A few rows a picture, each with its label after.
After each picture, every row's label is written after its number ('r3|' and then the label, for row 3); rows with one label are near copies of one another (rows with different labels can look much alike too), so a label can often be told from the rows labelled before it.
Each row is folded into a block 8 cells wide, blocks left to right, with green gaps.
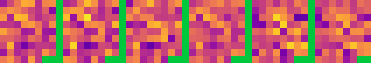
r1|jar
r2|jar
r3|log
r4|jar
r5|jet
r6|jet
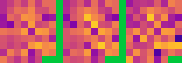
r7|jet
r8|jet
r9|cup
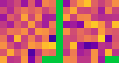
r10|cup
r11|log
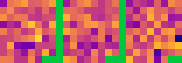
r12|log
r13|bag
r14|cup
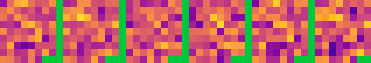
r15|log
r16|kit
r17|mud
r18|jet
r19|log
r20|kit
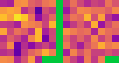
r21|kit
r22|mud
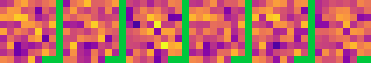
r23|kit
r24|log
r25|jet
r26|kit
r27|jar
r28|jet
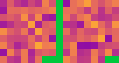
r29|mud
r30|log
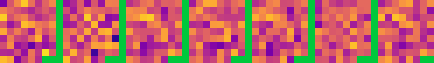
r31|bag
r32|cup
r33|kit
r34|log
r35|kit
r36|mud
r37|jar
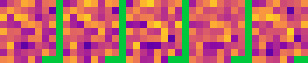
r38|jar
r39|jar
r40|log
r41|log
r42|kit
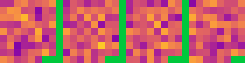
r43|kit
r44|mud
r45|mud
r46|bag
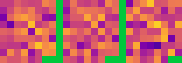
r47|jet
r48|mud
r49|log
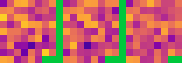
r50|bag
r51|jar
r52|bag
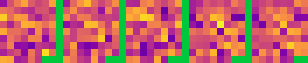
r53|bag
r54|log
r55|kit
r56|jet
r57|jet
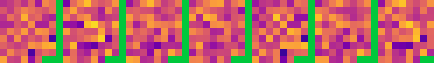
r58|cup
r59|log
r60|bag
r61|jar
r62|cup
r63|bag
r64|log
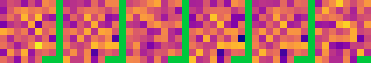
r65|mud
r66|cup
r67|jar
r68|cup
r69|cup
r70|log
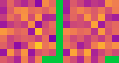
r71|mud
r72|mud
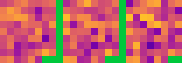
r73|kit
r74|bag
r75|jar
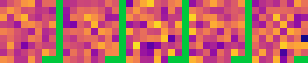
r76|jar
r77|jet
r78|log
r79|bag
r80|cup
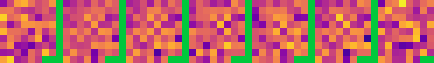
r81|bag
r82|cup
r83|cup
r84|mud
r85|jet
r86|cup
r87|log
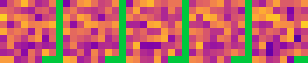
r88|bag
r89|bag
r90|log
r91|jar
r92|kit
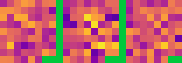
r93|jar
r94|jet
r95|mud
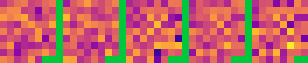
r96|kit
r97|bag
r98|cup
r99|mud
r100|mud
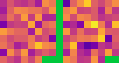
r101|mud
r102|log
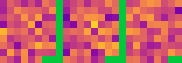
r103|mud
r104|jet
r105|jar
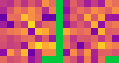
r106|jet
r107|mud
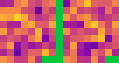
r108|kit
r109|log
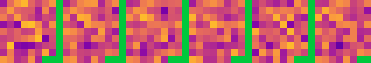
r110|log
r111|jar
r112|kit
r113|bag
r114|mud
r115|jar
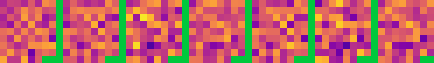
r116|cup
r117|mud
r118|jar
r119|log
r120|mud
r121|bag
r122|log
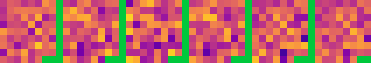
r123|mud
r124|kit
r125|bag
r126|kit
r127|cup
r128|cup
